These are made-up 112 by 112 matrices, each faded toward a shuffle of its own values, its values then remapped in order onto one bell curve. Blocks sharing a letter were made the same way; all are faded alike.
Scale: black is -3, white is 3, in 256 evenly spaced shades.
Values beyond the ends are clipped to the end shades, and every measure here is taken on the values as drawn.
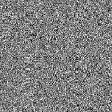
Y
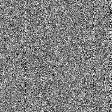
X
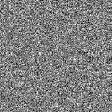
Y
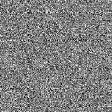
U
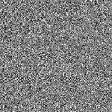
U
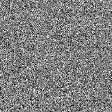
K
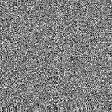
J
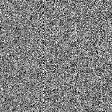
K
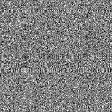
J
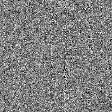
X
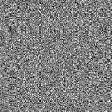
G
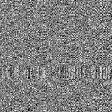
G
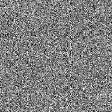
K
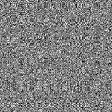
G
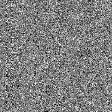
X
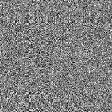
J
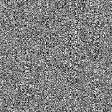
K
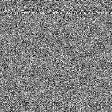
U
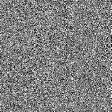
K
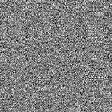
Y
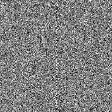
K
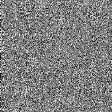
K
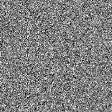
K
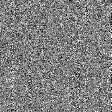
X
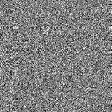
Y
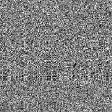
U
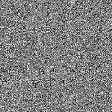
U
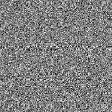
U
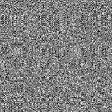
G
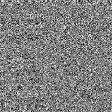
U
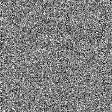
X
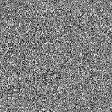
U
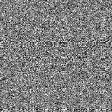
U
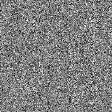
X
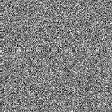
Y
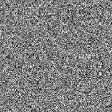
Y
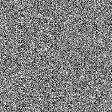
K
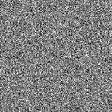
Y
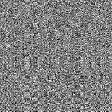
G
